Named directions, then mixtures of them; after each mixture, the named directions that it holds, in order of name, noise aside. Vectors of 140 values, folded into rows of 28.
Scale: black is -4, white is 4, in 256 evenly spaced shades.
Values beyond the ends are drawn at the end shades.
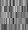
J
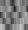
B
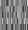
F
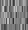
J.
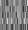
F.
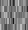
B, J.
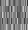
F.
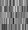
J.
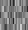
B, J.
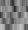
B.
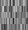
J.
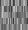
F, J.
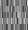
F.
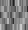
B, J.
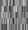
J.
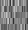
J.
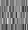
F, J.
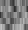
B.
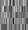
J.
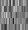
J.
